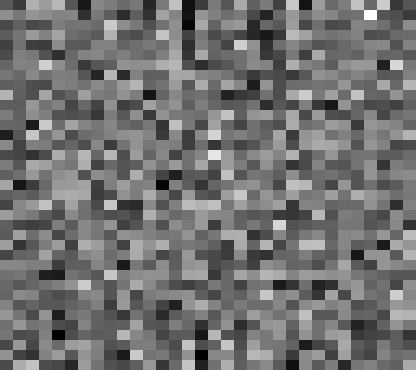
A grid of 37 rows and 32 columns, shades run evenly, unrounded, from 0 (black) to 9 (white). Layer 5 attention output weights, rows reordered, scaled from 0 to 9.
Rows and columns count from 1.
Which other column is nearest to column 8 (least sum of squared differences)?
30
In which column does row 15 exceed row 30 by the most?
25
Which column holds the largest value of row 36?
11
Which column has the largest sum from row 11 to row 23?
18
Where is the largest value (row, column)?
2, 29
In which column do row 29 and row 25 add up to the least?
22
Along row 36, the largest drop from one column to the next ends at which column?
16
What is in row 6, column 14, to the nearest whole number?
6
